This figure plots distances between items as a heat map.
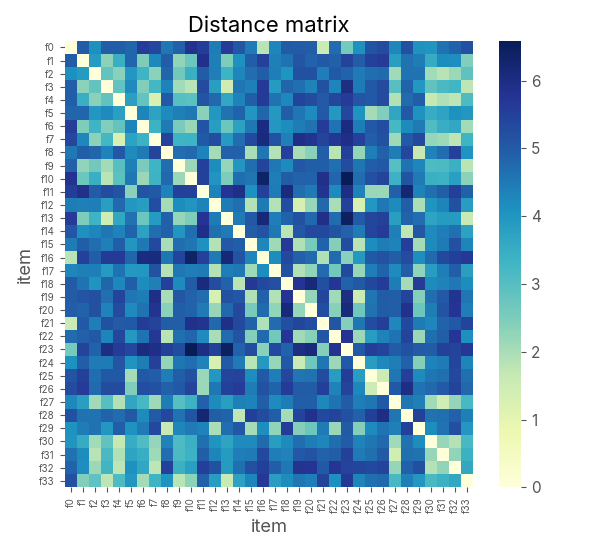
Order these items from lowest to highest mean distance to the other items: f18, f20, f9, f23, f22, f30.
f30, f9, f22, f20, f18, f23
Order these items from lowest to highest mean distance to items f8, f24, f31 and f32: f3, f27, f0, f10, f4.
f27, f4, f3, f10, f0
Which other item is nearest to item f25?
f26
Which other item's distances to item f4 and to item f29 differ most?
f7
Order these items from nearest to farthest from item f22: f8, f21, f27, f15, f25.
f8, f15, f25, f27, f21
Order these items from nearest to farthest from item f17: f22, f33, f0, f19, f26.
f19, f22, f33, f0, f26
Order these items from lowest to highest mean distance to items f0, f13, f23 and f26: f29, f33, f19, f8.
f33, f29, f8, f19
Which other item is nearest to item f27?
f31
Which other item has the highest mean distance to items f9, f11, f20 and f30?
f23
